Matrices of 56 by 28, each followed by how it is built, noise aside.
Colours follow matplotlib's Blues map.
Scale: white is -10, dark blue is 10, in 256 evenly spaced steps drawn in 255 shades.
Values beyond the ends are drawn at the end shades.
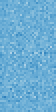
uneven rows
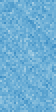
Toeplitz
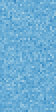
noise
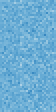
repeating rows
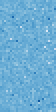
sparse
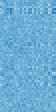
low rank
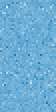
sparse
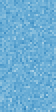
repeating rows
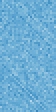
Toeplitz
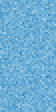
repeating rows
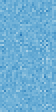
low rank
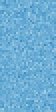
noise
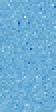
sparse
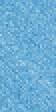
Toeplitz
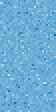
sparse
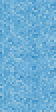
repeating rows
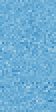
uneven rows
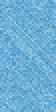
Toeplitz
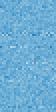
uneven rows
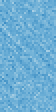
Toeplitz
